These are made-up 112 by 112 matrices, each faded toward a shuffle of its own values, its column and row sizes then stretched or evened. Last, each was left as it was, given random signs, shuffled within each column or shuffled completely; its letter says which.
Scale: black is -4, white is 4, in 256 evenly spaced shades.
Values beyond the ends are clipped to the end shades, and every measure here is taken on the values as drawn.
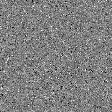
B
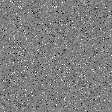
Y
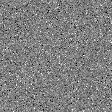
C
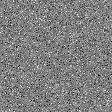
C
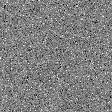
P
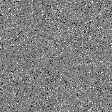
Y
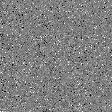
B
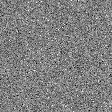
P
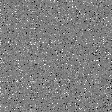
B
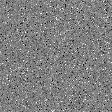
C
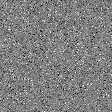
P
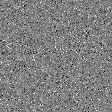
P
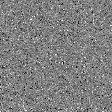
B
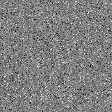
B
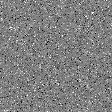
C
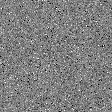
P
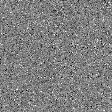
Y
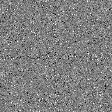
Y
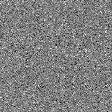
B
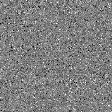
B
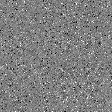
B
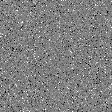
C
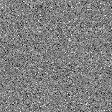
B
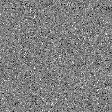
B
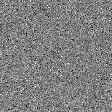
C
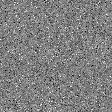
C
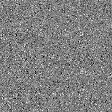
B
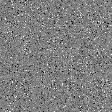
Y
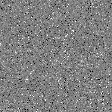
Y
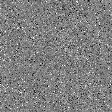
Y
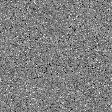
C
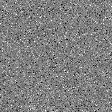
Y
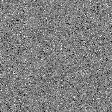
C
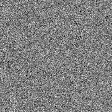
C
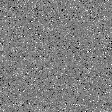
Y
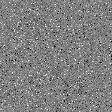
Y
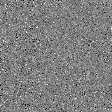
Y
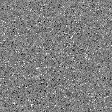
Y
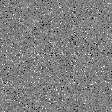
B
